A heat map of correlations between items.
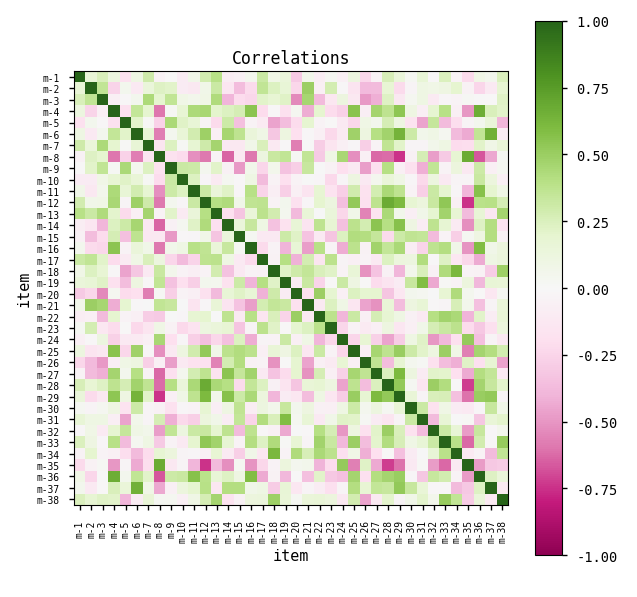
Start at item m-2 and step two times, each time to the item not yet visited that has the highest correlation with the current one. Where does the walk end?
m-3
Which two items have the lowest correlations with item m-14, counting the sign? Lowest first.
m-8, m-35
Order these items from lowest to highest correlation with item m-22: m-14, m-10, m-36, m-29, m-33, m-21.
m-21, m-10, m-29, m-36, m-14, m-33
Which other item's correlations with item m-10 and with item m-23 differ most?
m-17
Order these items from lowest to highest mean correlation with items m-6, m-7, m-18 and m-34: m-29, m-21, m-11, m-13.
m-29, m-11, m-21, m-13
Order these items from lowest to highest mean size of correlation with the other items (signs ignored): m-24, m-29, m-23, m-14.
m-23, m-24, m-14, m-29
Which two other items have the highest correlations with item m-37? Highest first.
m-6, m-29
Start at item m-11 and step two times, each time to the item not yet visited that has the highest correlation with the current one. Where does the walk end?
m-4
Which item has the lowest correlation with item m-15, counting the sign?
m-9
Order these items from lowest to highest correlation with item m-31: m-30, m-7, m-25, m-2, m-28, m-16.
m-16, m-28, m-7, m-2, m-25, m-30
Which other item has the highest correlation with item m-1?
m-13
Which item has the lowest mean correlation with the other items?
m-35
